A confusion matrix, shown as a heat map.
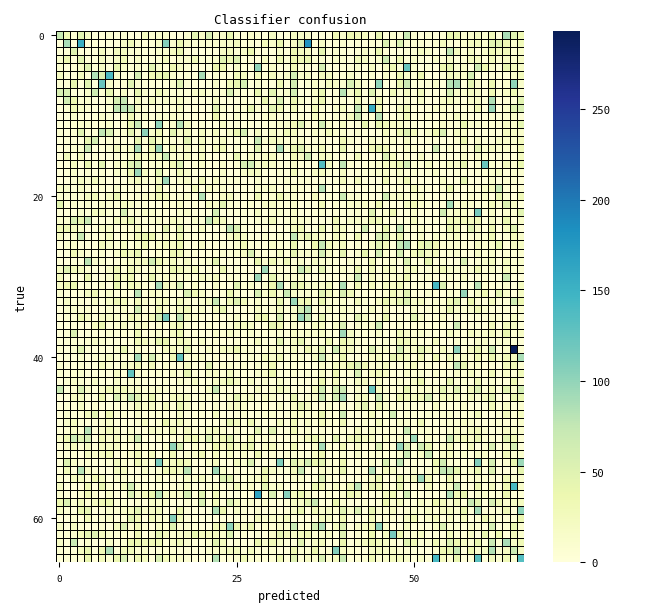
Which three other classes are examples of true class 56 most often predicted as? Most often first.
64, 42, 10
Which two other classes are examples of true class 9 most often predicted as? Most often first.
44, 61
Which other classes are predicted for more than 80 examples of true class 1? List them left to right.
3, 15, 35
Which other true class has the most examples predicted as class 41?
6
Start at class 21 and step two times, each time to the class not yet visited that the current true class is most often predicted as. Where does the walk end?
51
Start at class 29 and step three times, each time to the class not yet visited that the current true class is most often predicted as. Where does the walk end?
15
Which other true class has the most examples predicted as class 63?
0
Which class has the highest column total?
37
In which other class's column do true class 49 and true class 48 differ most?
4
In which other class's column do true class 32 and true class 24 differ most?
57
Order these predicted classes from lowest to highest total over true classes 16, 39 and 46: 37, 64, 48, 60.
48, 60, 37, 64
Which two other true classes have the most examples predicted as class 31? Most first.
53, 14
